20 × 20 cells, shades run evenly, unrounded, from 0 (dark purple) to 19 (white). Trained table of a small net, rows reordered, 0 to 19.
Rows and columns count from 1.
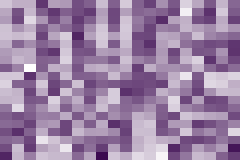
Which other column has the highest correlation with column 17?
8
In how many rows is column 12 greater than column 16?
5
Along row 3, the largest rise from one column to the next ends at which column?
3
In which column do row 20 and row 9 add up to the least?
1
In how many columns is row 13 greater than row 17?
10
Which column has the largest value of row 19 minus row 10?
13
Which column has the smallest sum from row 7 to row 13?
12
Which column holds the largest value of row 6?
9
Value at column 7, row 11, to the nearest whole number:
14
